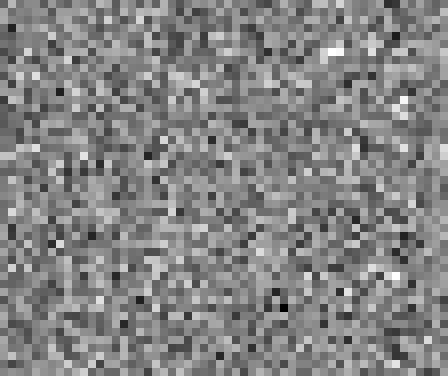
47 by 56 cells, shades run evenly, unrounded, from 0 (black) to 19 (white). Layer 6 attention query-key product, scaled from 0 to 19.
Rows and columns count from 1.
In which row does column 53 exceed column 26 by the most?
6
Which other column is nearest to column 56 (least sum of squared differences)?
18
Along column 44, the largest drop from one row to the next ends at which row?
40
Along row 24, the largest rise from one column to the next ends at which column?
48
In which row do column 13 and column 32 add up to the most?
27
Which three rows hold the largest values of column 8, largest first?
31, 21, 23
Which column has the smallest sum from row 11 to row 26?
53
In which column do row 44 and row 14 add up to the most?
10
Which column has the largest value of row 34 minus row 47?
47
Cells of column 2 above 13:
7
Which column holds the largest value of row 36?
24
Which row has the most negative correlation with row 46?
1
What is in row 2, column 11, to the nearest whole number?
13
